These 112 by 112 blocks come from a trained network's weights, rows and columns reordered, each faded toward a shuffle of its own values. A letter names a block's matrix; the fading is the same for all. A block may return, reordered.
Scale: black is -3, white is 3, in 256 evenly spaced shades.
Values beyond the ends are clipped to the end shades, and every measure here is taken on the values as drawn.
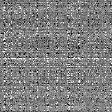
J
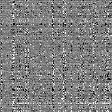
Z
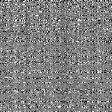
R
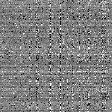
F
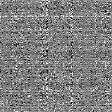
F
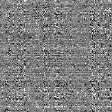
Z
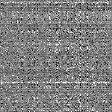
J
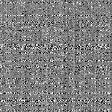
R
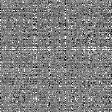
J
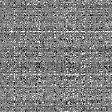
J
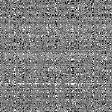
F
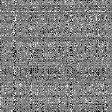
Z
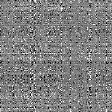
Z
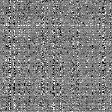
Z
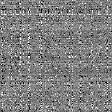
F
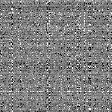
F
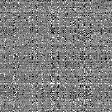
Z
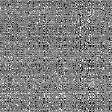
Z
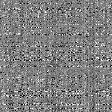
R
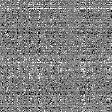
J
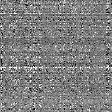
J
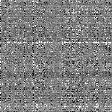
J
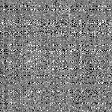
R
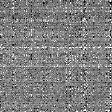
J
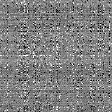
Z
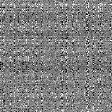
Z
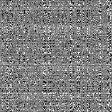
Z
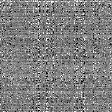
F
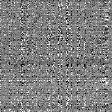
Z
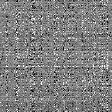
Z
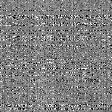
R
